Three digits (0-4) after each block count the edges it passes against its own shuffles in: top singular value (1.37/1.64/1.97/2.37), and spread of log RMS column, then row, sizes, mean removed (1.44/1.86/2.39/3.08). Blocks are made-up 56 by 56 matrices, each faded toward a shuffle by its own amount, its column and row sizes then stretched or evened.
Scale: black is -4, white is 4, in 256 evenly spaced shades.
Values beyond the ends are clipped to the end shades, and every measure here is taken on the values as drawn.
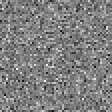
2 0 0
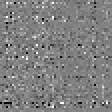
1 2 3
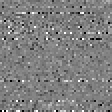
1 0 3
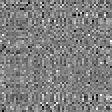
4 1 2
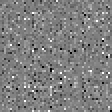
1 2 0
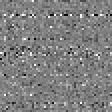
2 0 3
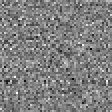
3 0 1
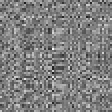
4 2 3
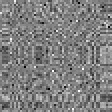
4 0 0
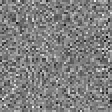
3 1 0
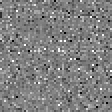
1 0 1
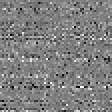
3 0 3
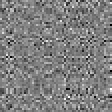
4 2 2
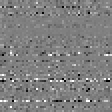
3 1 4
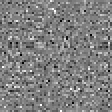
3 0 1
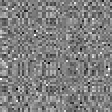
4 1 0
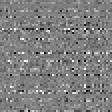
3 1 4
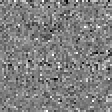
0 0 2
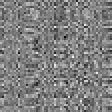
4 3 1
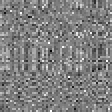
4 1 1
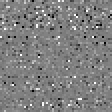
0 0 3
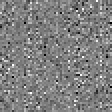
1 3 0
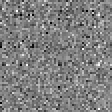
1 1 1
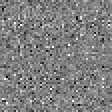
2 1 2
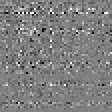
2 2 4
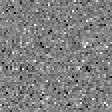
1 0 1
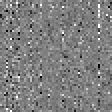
2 3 0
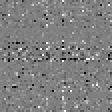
2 1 3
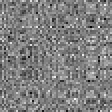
4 1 2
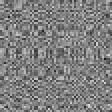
4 1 2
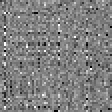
3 2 0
